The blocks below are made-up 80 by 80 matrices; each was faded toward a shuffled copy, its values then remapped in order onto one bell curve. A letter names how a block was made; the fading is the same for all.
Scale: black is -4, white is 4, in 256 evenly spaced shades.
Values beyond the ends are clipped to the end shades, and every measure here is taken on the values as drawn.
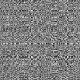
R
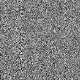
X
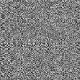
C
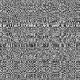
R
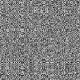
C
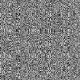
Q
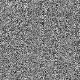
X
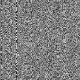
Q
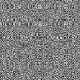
R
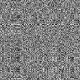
C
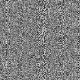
Q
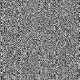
Q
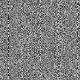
Q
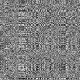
R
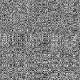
C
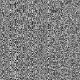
Q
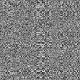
C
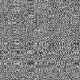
C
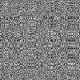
R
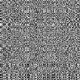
R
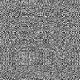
C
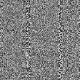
Q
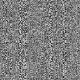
Q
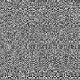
R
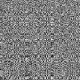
R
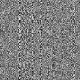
Q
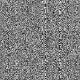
Q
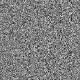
X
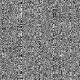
Q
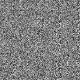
X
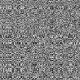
R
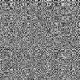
C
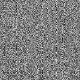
Q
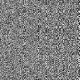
Q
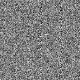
X
